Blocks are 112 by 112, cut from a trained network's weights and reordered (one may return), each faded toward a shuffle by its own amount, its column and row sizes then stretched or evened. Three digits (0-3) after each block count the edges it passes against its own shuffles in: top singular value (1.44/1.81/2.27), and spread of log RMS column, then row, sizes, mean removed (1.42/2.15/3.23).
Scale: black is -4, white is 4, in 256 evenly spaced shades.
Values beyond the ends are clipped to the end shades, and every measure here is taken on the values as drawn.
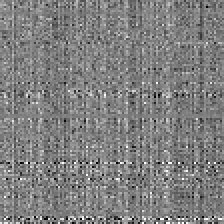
3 1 3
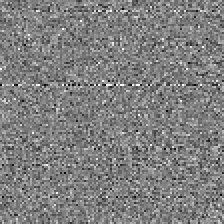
3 0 2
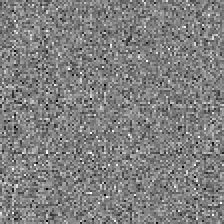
2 1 0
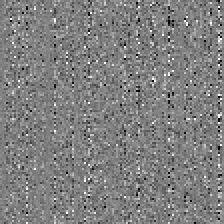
0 3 0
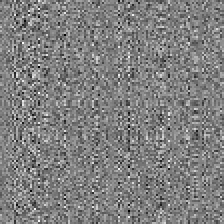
3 3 0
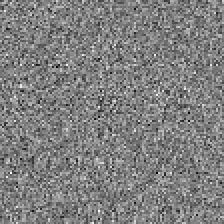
2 1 1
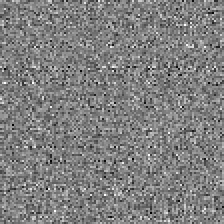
1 1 2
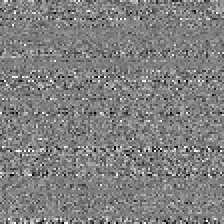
0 0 3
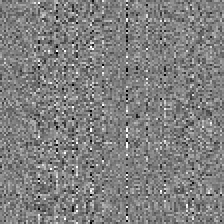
3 3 0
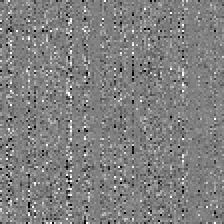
0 3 1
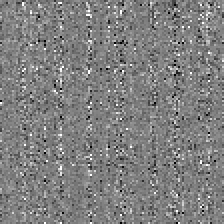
0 3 1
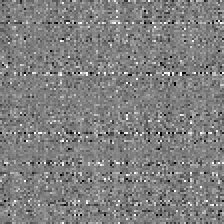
1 1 3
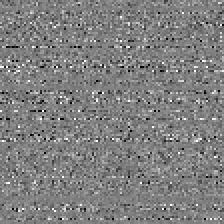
0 1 3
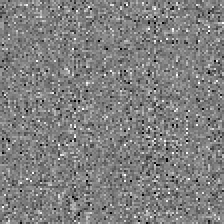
1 2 1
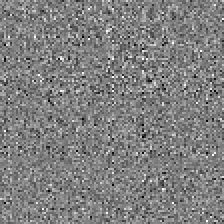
1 2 2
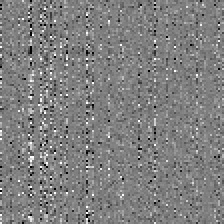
1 3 0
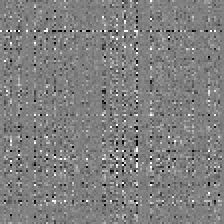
2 3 2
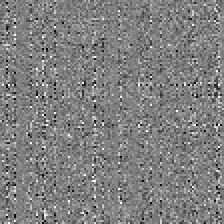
1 3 1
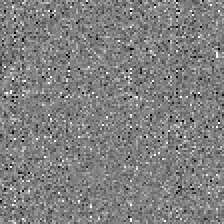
0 2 1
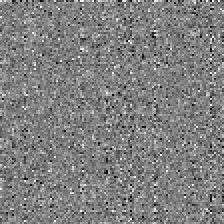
2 2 1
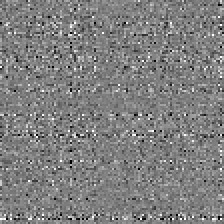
1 2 3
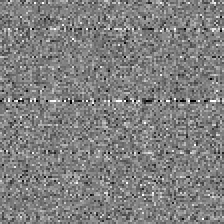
3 0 2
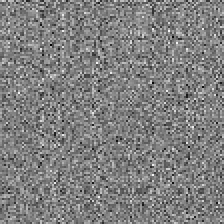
3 2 0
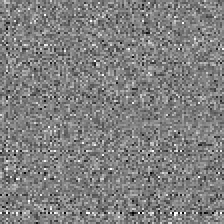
3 1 2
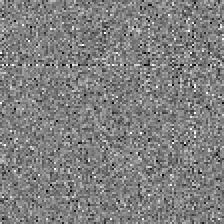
2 1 1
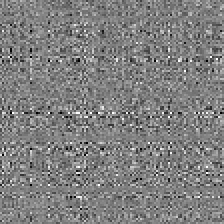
3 2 3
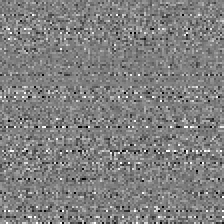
0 0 3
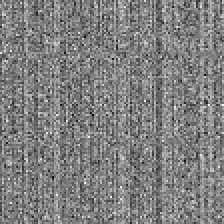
3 0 1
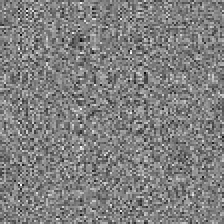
3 2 0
